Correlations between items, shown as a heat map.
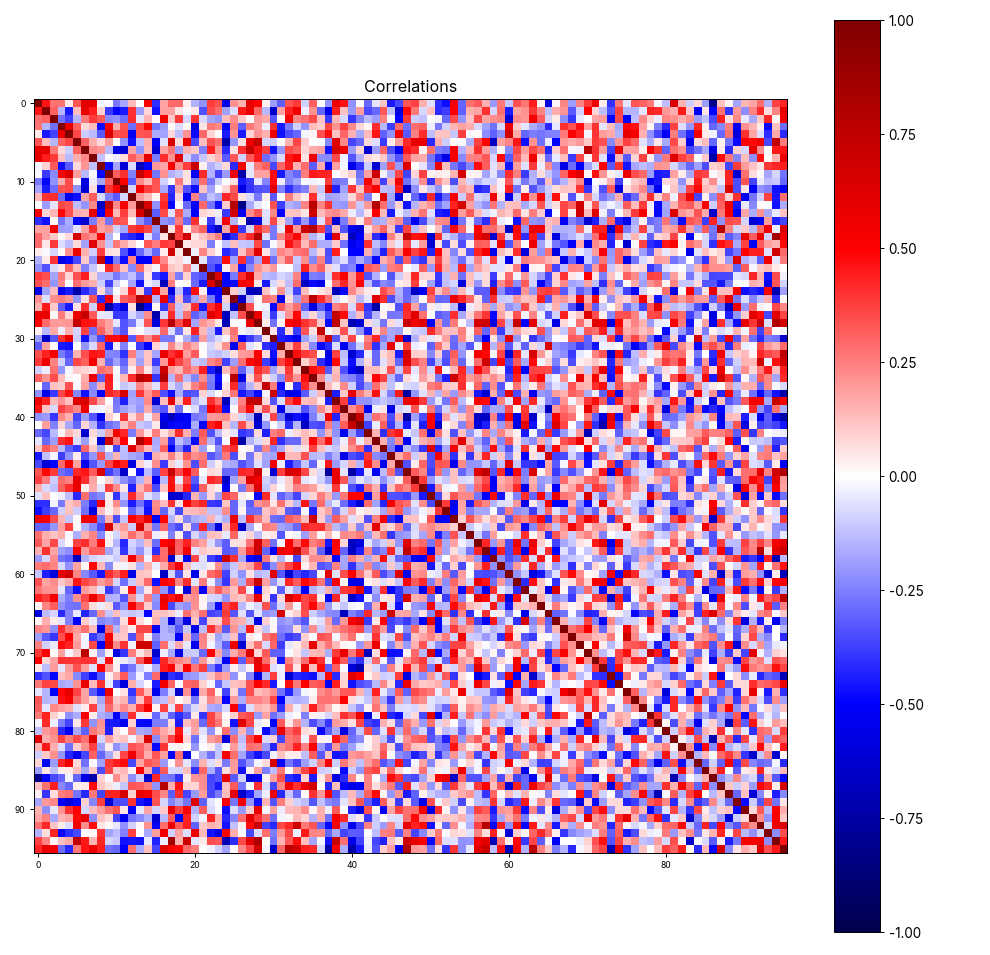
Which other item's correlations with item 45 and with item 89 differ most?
62
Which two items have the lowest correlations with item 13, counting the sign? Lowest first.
26, 8
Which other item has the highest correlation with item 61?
28
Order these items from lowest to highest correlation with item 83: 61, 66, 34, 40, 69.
61, 34, 69, 40, 66
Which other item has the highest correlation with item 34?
16
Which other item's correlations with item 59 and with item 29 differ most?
36
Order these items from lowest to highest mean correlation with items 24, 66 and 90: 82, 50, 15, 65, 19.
19, 82, 65, 50, 15
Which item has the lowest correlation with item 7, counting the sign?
86
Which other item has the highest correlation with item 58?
24
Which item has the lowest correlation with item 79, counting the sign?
88
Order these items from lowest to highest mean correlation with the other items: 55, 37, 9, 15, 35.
15, 37, 55, 9, 35
